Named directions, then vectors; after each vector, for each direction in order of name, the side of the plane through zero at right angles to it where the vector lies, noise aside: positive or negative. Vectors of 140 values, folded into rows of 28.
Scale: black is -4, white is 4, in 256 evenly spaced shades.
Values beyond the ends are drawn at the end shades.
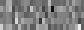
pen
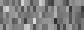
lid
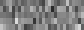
negative, positive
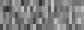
negative, negative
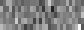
negative, positive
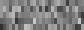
positive, negative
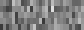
negative, negative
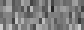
positive, positive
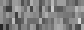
negative, negative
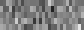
negative, positive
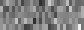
negative, positive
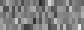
negative, positive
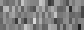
positive, negative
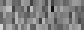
positive, positive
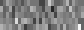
negative, positive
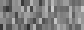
negative, negative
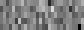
positive, negative
